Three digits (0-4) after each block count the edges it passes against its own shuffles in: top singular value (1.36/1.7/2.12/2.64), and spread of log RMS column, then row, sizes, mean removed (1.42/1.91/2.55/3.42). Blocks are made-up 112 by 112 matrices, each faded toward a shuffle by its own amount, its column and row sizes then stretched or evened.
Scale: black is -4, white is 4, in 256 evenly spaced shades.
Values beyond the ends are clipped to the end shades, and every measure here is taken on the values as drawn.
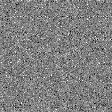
2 0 1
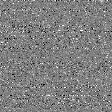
1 0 3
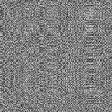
4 2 2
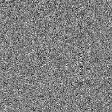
1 2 1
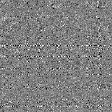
3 2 3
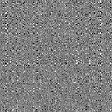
4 3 3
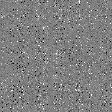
1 3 1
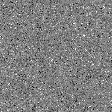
0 0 1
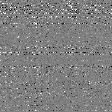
2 1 4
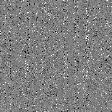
0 3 0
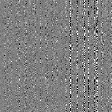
4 4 0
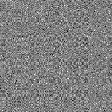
4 1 0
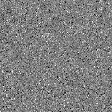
2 1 0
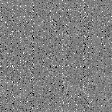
1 3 1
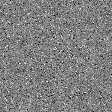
0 0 0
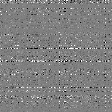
3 2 4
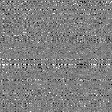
4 1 4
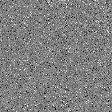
2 1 1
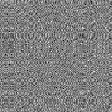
4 0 0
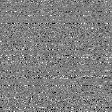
2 0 4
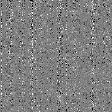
3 4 1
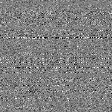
2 0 4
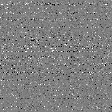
2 0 3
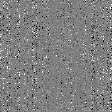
0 4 1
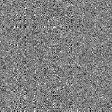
3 3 1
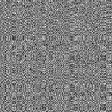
4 3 0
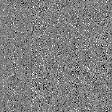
1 3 1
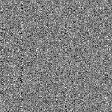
2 2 1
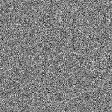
2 1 0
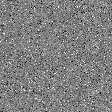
0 0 0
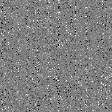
1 3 0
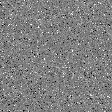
0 0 1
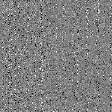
1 3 0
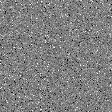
0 1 0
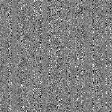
0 4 0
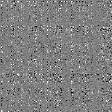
2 4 3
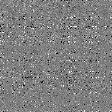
0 3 3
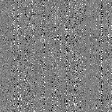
0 4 1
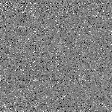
2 1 2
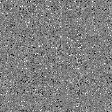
0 2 2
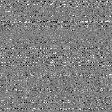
3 0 4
